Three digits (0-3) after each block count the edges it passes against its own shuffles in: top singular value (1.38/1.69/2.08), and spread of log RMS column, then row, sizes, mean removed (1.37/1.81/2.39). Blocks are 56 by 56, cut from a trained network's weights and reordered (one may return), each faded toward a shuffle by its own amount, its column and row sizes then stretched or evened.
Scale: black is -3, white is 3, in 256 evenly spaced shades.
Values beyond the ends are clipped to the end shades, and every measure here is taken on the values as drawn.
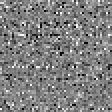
0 0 2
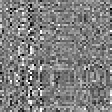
2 3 0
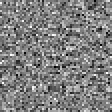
2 0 1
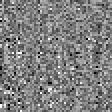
2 2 1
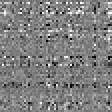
1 3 3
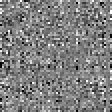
1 3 2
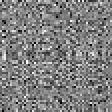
3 1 2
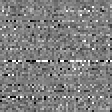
1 0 3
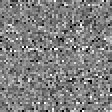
0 0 3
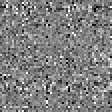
1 2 2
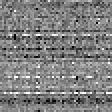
3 2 3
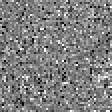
0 1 0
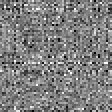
3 1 2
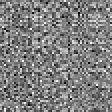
3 0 1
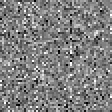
0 2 0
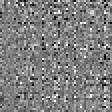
2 3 2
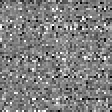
1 1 3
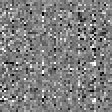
0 3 2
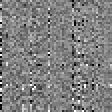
2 3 1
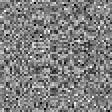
3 0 0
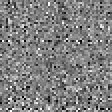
2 2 2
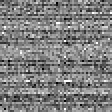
3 1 2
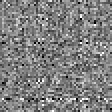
1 1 2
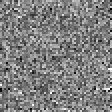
0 2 1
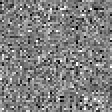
1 2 1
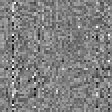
3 3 1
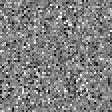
0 1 0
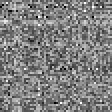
2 0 1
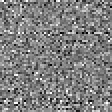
1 0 2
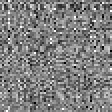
3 1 1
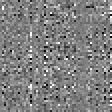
1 3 2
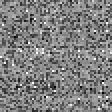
0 2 0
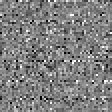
1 1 3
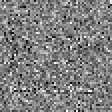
0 1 2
